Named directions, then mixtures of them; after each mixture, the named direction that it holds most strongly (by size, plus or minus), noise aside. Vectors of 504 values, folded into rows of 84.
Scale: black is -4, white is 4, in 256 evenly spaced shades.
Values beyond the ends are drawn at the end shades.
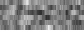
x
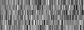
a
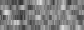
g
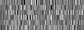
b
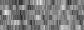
g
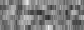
x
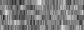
g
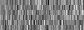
a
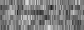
x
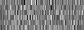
b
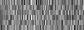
b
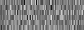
b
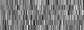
a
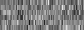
a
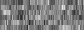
g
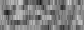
g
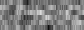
x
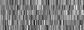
a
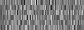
b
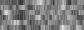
g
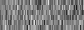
a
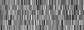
a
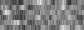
g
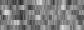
g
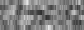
x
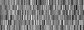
a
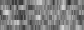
g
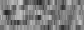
g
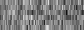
a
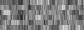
g
